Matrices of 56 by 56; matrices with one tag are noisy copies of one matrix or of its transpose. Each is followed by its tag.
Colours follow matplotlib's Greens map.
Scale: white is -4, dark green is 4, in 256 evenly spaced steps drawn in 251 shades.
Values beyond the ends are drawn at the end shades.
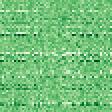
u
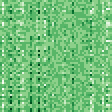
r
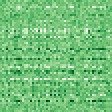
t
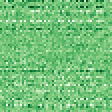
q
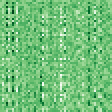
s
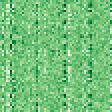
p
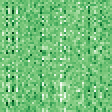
s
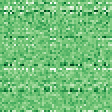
p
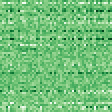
r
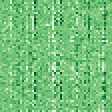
u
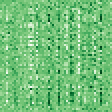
t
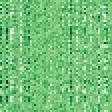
q
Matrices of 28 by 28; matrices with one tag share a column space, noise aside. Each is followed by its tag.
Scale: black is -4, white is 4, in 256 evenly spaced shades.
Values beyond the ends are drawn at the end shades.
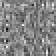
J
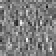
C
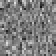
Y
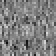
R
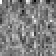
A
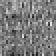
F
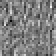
F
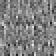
R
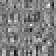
J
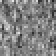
A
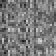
J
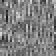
A
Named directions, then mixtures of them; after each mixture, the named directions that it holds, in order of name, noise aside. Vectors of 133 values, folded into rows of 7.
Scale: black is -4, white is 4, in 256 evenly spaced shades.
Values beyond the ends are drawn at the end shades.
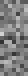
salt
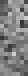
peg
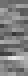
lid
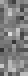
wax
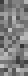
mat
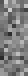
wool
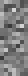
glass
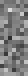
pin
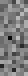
pin, salt.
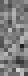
mat.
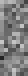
glass, mat.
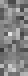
wax.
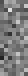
wool.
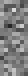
glass.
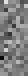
glass, salt, wool.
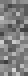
glass, salt.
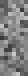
peg.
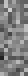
wool.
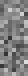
pin.
